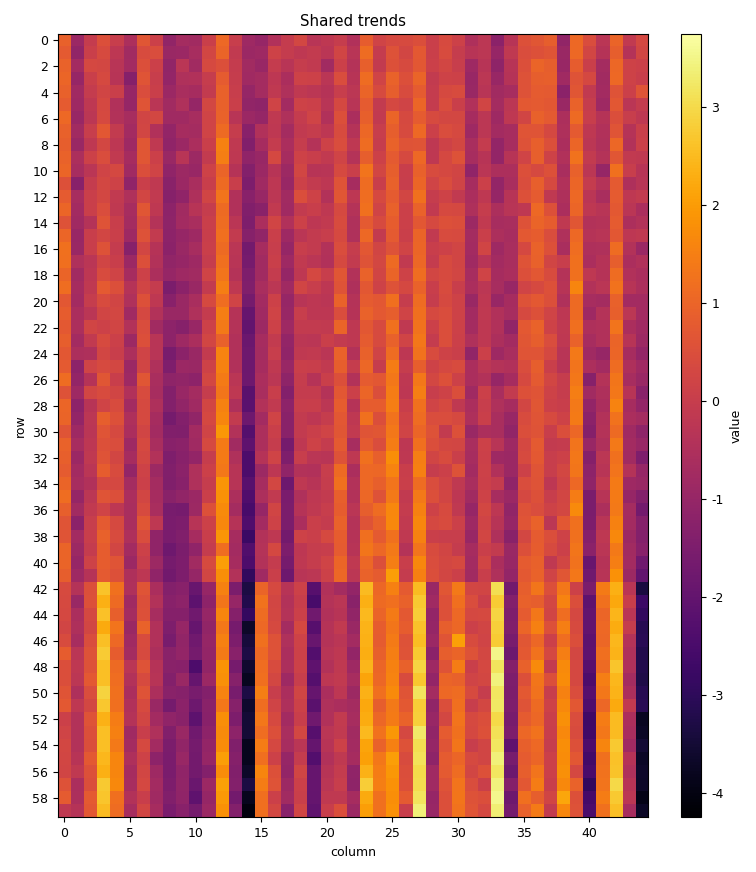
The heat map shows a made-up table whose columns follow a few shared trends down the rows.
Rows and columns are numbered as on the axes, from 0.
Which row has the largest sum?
57
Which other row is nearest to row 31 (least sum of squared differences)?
28
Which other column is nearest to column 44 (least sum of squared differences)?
40
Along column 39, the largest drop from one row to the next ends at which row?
42
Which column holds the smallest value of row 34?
14
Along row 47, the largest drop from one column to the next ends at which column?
34
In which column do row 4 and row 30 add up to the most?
12
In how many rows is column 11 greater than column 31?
42
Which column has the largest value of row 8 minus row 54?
44
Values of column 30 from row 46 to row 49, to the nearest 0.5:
2 1 1.5 1
